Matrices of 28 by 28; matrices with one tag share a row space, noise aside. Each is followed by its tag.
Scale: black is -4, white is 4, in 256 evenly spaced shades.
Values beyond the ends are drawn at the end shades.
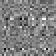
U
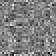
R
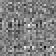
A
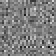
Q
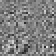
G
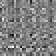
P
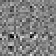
P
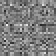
U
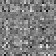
U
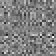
Q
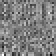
Q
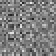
P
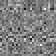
A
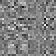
G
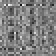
P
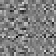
G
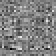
R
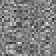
R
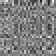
Q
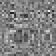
R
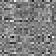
R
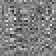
R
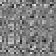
P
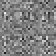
U
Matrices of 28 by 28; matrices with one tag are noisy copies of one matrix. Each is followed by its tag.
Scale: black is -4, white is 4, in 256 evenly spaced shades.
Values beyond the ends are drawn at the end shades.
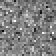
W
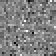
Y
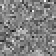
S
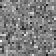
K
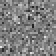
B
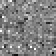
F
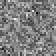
B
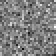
Y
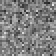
W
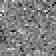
S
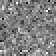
S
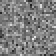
Y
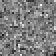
Y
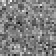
F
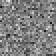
K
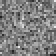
Y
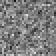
W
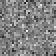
Y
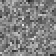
Y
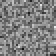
Y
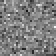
Y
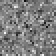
W
